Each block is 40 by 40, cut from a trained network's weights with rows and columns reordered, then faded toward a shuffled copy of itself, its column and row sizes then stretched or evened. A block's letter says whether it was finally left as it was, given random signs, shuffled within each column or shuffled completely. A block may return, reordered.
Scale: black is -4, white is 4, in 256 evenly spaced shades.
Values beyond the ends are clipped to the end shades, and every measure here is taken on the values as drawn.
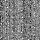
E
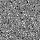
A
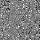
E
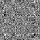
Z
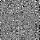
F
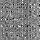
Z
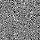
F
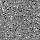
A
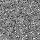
A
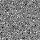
A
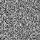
F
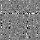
F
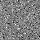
A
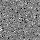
A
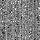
E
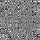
Z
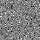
E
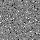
A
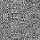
Z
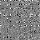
F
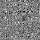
F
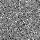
A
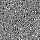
A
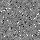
A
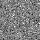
A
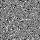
A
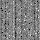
E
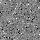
A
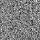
E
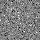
A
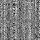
Z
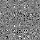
F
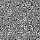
F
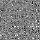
F
